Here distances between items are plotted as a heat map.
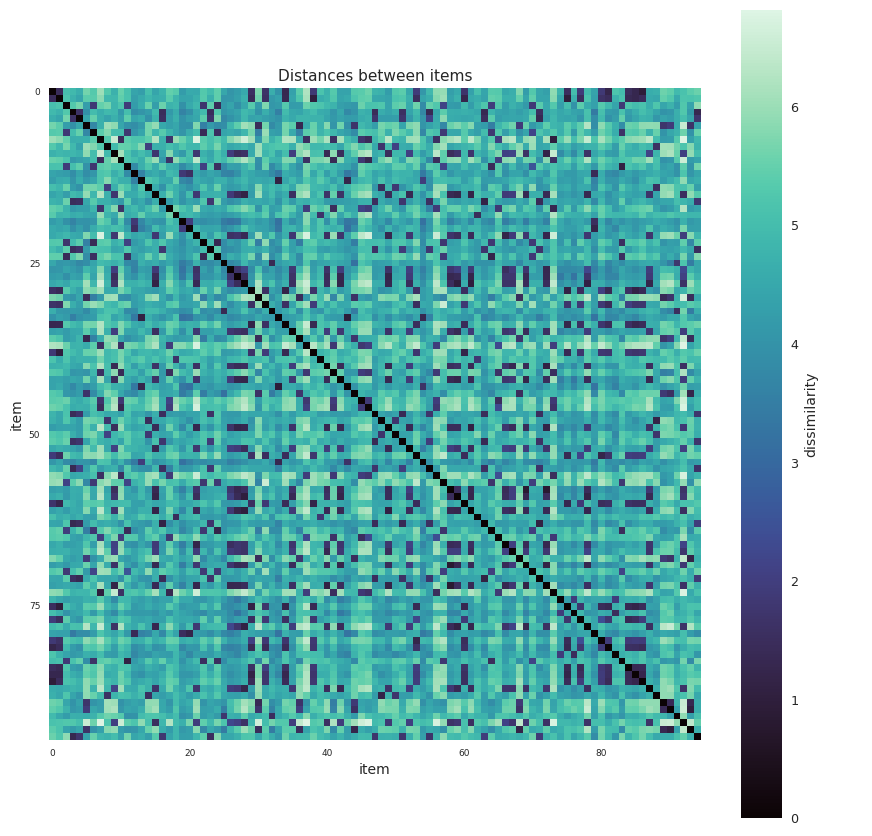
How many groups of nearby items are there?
12
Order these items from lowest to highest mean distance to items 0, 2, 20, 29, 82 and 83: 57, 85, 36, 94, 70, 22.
85, 22, 70, 57, 36, 94
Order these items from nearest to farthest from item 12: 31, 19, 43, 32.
19, 43, 32, 31
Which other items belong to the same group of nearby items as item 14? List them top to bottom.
8, 48, 50, 88
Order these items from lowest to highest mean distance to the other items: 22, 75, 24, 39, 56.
75, 22, 24, 39, 56
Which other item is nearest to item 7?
73
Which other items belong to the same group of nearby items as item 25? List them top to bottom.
32, 91
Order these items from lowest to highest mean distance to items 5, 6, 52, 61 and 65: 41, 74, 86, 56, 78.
78, 41, 74, 56, 86
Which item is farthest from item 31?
57
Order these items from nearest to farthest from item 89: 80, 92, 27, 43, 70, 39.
43, 70, 39, 27, 80, 92
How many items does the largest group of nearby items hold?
21
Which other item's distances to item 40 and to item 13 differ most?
92
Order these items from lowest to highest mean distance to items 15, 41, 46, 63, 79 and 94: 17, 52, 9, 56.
17, 56, 52, 9
